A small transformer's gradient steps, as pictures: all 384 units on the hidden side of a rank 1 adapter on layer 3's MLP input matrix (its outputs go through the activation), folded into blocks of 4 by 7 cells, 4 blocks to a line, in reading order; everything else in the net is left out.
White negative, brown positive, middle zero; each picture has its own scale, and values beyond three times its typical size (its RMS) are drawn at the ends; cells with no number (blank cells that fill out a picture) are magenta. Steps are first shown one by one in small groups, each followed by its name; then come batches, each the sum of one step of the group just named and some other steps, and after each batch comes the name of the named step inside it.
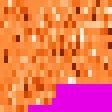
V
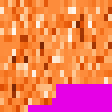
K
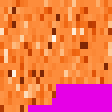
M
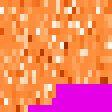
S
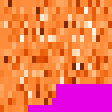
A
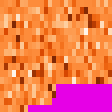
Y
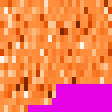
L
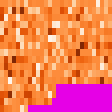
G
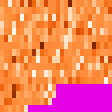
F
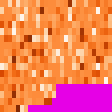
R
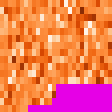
Y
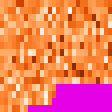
V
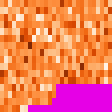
R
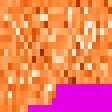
A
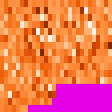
A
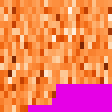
M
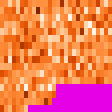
A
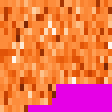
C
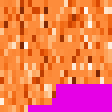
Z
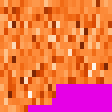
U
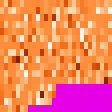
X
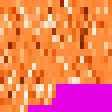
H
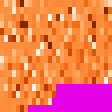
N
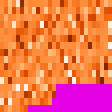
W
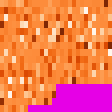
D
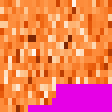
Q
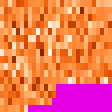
C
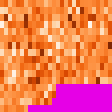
Q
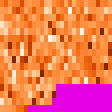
Q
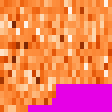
H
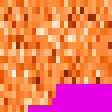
Q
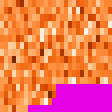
C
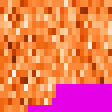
H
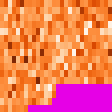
H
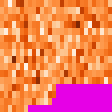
N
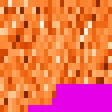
W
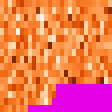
W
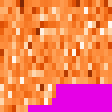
Z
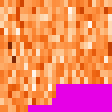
N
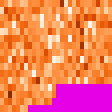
H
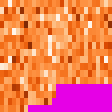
Q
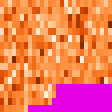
H
